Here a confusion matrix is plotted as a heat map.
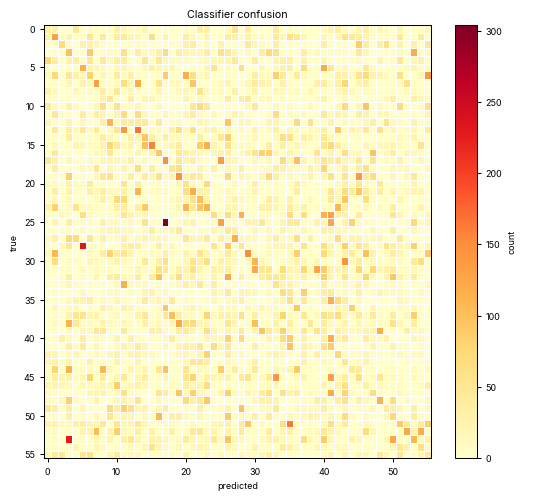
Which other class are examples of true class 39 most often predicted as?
48
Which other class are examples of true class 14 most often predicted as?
26
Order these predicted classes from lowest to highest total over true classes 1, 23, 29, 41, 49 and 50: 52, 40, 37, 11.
52, 37, 40, 11
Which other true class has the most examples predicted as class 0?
4
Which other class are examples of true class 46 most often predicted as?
10
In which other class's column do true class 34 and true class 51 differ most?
35
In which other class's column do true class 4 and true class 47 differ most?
41
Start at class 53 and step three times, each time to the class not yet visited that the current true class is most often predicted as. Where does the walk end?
55
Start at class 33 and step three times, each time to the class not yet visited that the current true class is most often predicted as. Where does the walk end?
42
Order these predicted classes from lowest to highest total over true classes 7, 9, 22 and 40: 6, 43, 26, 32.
6, 32, 26, 43
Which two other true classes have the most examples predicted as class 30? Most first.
31, 38
